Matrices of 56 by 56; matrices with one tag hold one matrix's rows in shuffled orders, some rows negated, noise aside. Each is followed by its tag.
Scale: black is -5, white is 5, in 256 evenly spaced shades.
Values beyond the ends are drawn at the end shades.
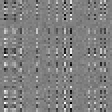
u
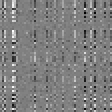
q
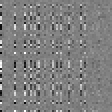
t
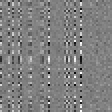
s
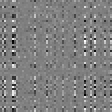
q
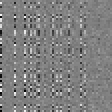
t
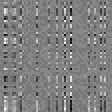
u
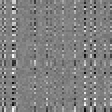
q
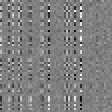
s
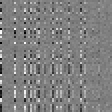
t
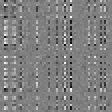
u
